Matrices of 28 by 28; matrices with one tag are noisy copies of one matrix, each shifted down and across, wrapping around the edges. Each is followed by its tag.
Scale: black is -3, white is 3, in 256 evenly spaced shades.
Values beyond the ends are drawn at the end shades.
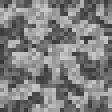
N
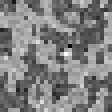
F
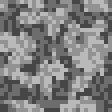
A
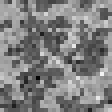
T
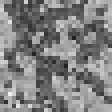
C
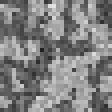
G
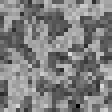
F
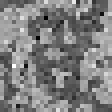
G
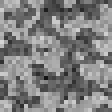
N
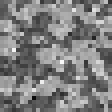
N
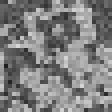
C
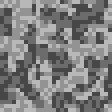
F
